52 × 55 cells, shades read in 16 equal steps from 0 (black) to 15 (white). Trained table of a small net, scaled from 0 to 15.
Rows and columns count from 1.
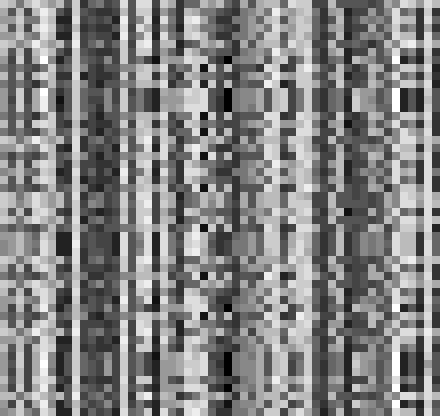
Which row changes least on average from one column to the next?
26
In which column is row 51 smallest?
29
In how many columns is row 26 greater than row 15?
27
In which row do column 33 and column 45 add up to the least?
9
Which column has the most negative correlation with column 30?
18
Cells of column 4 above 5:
20
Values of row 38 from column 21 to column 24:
13 7 4 13
